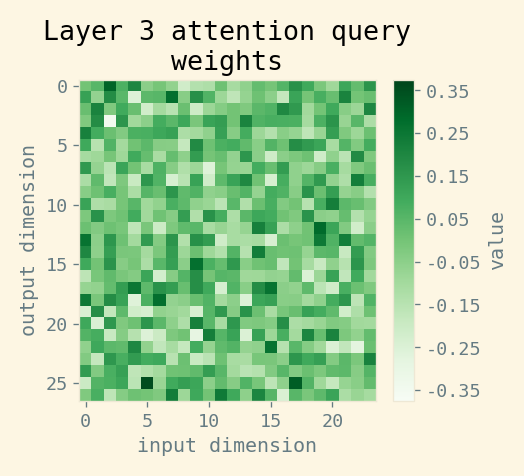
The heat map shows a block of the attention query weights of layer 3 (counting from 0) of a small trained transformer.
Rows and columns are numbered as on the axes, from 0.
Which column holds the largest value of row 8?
22
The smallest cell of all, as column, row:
2, 3
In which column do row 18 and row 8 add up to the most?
6
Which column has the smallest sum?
8
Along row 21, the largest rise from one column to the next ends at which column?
10
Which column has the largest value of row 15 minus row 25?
0
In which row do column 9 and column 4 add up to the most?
17
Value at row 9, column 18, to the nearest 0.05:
0.15
